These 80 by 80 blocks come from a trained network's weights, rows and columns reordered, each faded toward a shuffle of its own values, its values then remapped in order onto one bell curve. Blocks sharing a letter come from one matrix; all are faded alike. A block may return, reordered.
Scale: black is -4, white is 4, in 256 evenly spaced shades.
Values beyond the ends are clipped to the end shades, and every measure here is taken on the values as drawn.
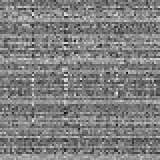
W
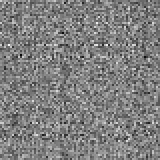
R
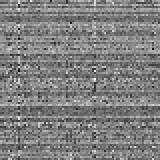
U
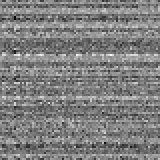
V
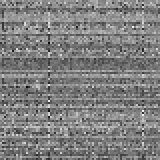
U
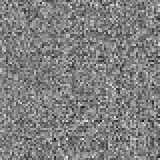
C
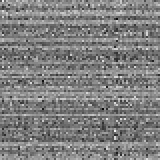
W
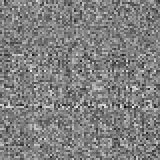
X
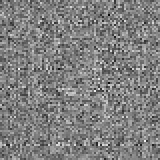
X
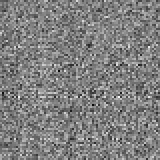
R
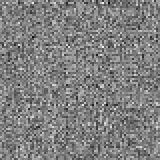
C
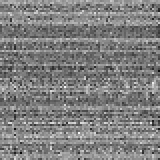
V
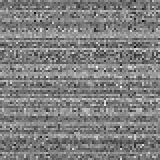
W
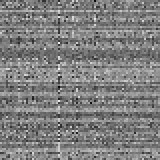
U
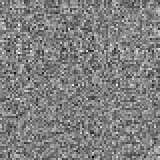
C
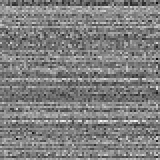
V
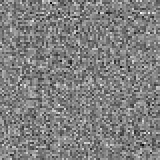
C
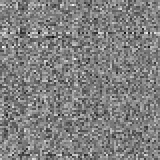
X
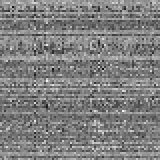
W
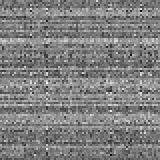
W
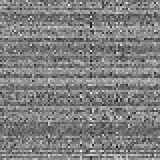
U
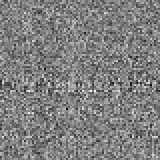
R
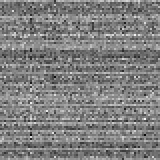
V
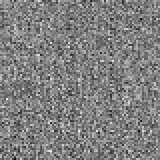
R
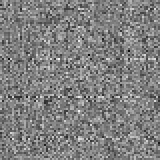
X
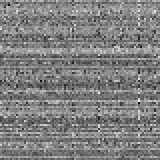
U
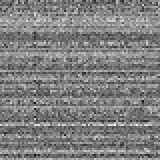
V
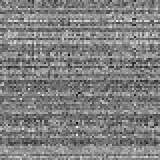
V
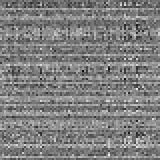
W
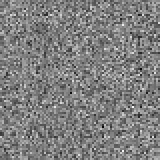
C
